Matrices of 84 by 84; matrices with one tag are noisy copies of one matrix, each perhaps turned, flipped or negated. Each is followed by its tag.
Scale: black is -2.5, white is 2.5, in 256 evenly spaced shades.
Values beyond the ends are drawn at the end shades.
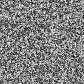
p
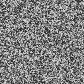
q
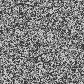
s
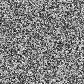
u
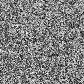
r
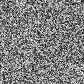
p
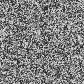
r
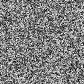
p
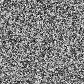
s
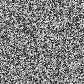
q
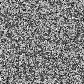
r
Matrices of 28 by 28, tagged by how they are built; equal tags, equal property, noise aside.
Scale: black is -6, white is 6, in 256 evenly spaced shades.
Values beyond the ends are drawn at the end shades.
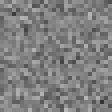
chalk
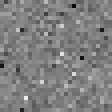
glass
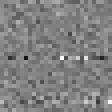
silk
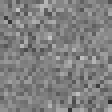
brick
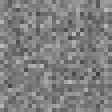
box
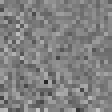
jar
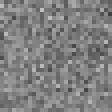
box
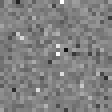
glass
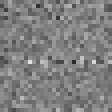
silk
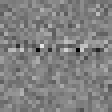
silk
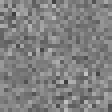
brick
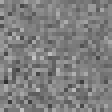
jar
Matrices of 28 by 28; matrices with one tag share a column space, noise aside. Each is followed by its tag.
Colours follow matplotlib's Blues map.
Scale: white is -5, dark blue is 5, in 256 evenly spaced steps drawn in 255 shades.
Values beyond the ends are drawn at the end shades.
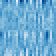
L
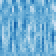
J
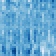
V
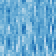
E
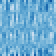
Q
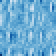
Q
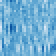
E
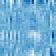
L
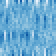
L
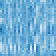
E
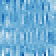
Q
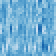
E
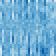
V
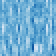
E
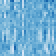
V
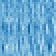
E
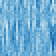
J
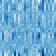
Q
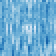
E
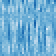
J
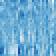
V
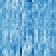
V
